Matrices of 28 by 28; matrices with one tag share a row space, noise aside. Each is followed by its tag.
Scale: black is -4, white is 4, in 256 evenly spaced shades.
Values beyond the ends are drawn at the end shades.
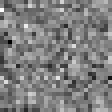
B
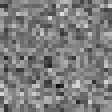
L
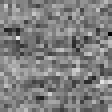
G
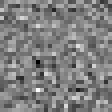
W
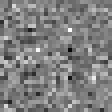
B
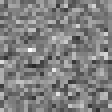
B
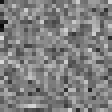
B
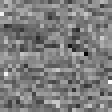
G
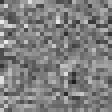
B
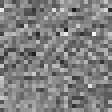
B
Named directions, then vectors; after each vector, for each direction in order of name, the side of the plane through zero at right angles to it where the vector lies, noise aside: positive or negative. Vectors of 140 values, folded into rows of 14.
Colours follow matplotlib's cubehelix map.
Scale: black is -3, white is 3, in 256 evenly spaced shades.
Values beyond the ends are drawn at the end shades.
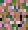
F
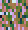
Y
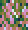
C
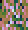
positive, positive, negative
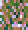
negative, negative, positive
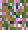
negative, negative, positive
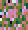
positive, negative, positive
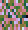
negative, positive, positive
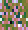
negative, negative, positive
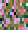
negative, positive, positive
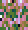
negative, positive, negative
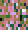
positive, positive, positive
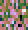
positive, positive, positive
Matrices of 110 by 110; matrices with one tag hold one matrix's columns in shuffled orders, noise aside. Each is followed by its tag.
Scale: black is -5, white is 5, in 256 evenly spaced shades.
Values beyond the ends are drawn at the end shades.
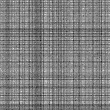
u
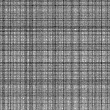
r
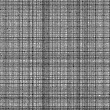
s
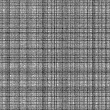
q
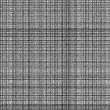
u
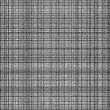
q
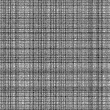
q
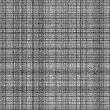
q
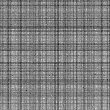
r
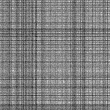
u
